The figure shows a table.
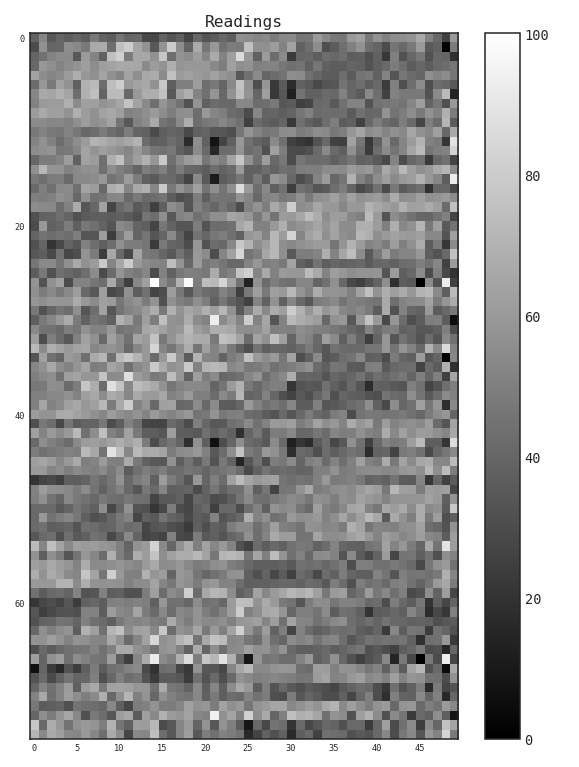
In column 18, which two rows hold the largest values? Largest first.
26, 66
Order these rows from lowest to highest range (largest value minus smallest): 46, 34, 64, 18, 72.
46, 18, 64, 34, 72
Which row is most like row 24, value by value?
36
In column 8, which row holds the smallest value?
23
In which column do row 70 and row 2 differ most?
24
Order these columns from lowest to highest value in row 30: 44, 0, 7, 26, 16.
44, 0, 7, 26, 16
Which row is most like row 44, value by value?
37
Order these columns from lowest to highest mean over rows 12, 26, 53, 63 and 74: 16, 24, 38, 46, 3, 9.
38, 16, 46, 3, 24, 9
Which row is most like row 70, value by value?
39
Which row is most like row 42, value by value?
45
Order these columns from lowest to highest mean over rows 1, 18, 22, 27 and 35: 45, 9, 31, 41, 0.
9, 0, 41, 31, 45
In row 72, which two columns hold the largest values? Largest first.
21, 25
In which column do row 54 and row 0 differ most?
48
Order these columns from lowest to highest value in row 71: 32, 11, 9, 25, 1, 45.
11, 1, 45, 25, 9, 32
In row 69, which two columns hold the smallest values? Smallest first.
46, 41
